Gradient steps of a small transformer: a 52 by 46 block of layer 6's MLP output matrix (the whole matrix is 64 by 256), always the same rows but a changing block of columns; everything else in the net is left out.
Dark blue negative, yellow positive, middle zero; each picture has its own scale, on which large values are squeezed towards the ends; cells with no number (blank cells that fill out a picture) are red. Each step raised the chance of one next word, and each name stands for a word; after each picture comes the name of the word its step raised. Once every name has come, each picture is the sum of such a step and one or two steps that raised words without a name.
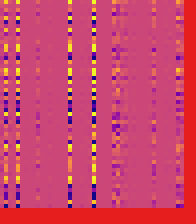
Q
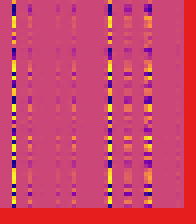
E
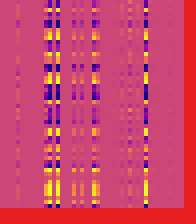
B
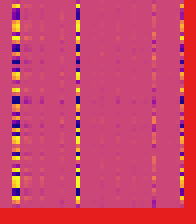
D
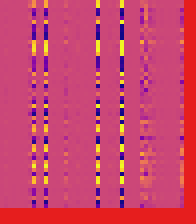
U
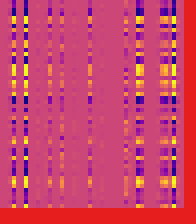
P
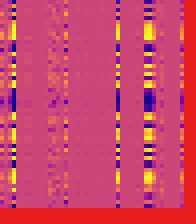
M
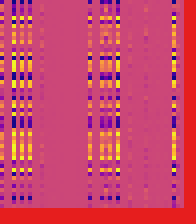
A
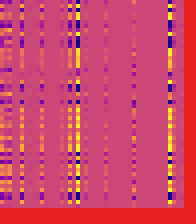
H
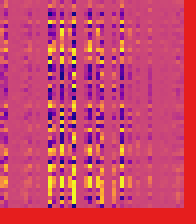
U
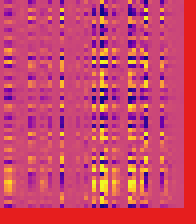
A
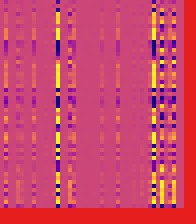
M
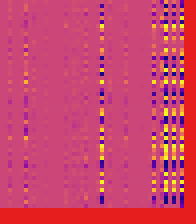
A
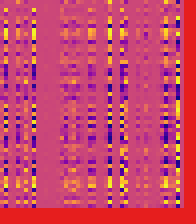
B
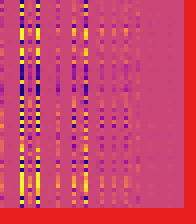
H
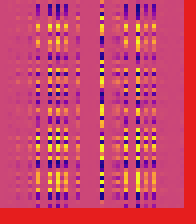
E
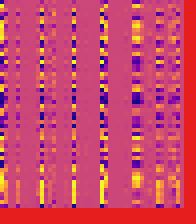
D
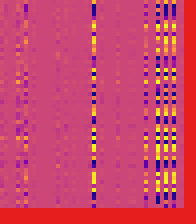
E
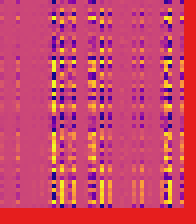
A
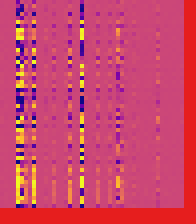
M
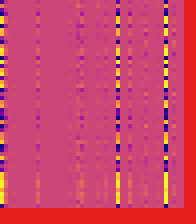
P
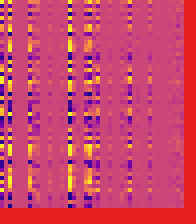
Q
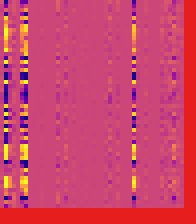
A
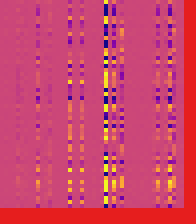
B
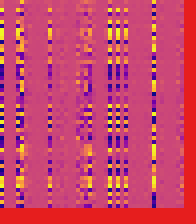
Q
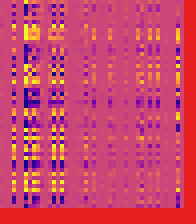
M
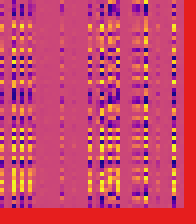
E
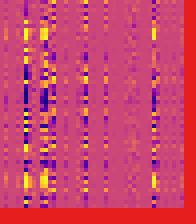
M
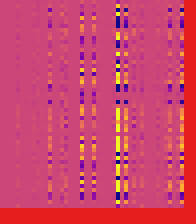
H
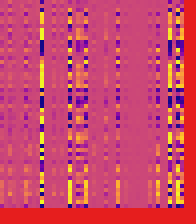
M
